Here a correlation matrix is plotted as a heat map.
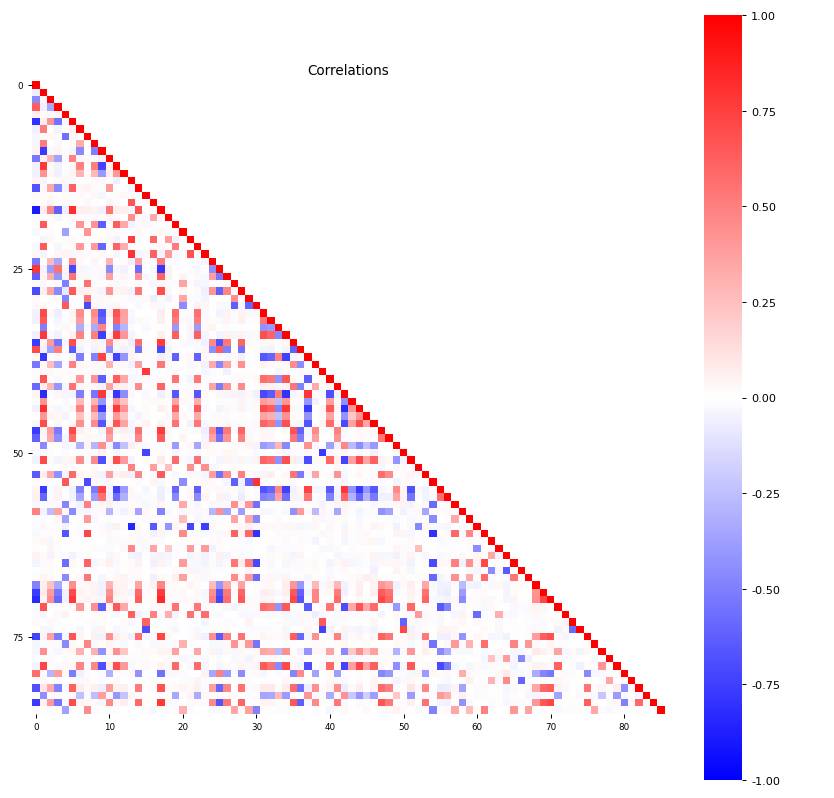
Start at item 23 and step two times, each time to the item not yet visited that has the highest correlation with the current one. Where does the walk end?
21
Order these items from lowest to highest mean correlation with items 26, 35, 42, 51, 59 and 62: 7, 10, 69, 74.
74, 7, 10, 69
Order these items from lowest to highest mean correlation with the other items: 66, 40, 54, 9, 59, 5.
9, 54, 66, 59, 40, 5
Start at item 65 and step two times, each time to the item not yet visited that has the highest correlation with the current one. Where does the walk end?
7
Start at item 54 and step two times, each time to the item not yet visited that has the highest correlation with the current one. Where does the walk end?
4
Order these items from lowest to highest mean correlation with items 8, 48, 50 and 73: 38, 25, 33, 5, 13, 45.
25, 33, 13, 45, 38, 5
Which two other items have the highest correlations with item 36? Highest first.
0, 25
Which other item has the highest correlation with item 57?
61
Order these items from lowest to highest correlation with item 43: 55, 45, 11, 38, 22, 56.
55, 56, 38, 45, 22, 11
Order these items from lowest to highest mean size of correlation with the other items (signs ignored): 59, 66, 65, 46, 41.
66, 59, 65, 41, 46
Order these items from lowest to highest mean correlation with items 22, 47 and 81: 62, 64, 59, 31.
59, 62, 64, 31
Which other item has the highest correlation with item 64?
81
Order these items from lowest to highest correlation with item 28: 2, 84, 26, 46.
46, 2, 26, 84
